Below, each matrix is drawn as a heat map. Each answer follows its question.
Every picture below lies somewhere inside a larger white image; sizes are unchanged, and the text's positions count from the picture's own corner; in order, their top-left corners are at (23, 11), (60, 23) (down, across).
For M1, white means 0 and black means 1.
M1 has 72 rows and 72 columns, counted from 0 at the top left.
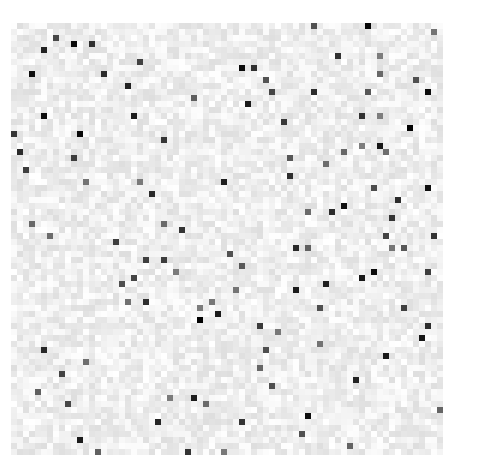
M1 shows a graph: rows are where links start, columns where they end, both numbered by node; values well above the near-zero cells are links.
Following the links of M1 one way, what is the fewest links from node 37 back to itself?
4
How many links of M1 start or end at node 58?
4
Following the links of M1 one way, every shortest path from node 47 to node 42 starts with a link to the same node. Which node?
node 51
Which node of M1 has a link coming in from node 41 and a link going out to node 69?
node 27
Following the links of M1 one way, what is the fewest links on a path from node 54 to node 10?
5
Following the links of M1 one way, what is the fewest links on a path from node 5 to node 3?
5
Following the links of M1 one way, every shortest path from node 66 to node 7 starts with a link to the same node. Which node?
node 24
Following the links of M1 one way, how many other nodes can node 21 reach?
10
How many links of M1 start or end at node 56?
2
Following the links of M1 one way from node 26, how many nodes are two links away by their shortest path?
6
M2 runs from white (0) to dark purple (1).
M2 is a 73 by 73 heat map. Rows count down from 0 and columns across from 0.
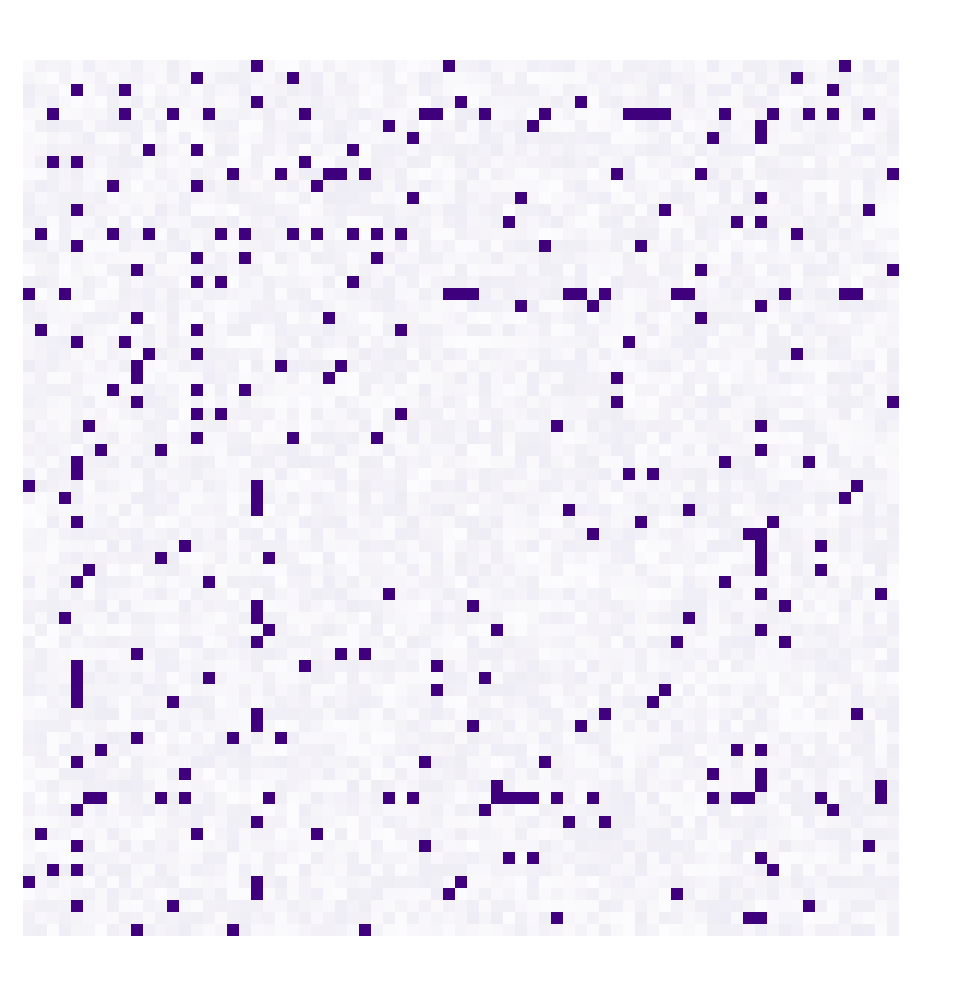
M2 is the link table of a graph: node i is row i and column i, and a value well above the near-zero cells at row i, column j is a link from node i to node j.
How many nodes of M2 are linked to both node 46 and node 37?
2
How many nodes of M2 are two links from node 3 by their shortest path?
10
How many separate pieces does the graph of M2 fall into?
5
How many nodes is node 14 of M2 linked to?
11
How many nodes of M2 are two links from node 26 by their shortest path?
5
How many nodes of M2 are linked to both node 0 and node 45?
1
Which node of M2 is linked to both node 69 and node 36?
node 19
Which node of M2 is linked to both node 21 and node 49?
node 9
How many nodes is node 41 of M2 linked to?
3
